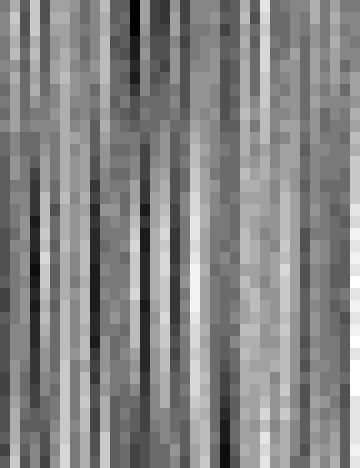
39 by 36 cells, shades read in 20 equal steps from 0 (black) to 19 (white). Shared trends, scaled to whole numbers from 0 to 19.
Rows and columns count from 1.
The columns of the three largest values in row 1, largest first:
27, 4, 11
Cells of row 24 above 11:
14
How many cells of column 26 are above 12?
11
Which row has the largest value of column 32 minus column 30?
39
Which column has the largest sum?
36
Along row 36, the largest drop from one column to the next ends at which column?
10
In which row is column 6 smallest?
18
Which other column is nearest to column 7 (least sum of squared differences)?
25
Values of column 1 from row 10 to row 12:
8 10 8
